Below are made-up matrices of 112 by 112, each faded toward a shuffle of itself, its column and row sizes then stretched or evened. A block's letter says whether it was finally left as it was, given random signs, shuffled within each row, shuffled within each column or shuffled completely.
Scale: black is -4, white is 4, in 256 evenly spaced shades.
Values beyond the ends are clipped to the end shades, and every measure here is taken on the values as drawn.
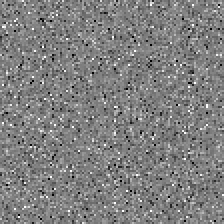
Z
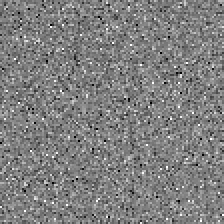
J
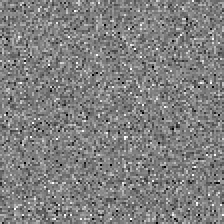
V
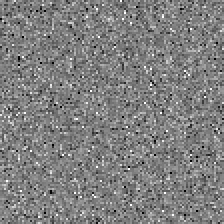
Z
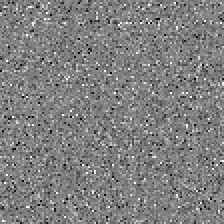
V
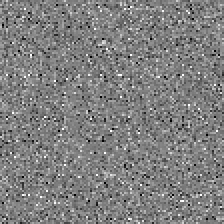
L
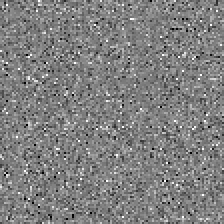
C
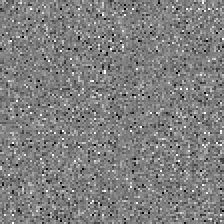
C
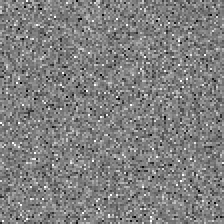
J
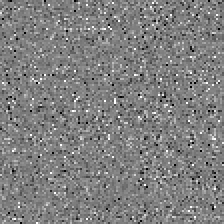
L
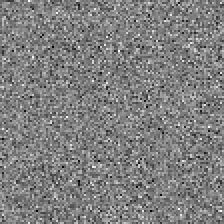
C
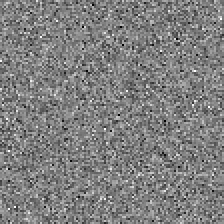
Z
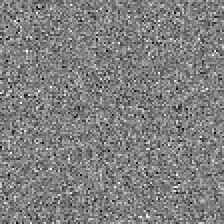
C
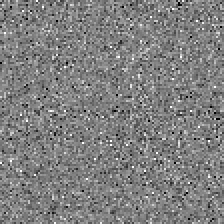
C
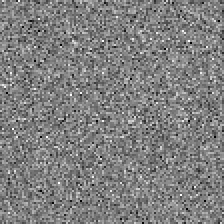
V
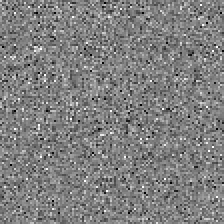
L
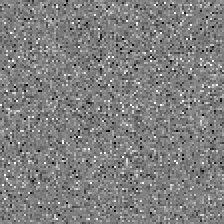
L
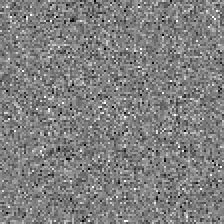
L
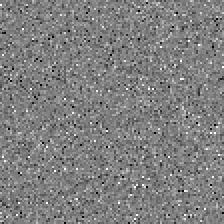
J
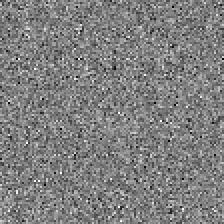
L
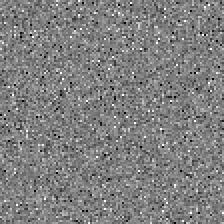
J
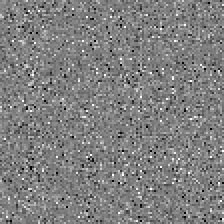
L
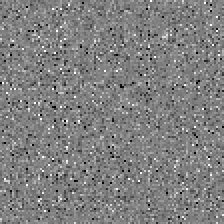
L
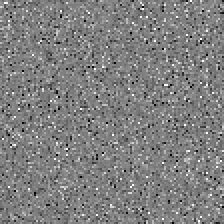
Z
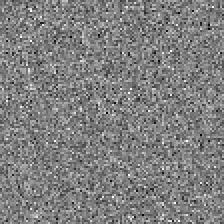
C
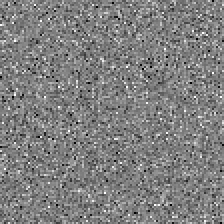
V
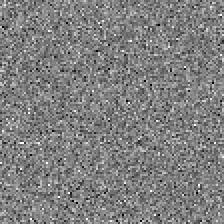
V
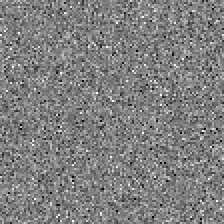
Z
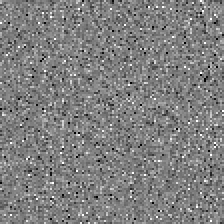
Z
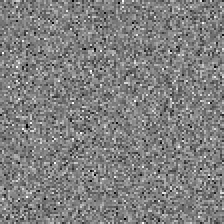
C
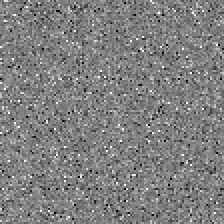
V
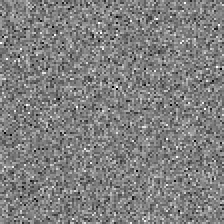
J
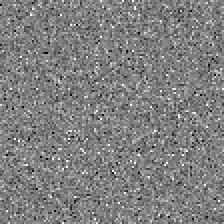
J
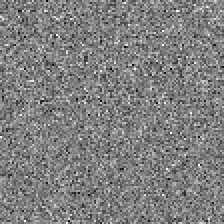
V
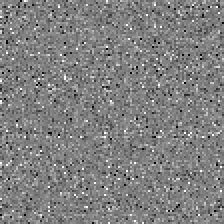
C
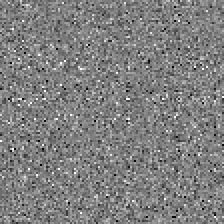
C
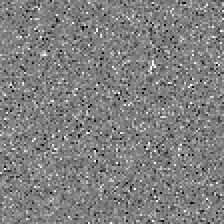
J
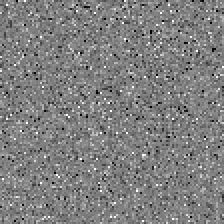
V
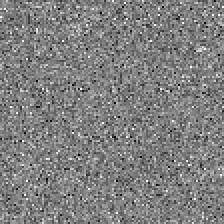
V
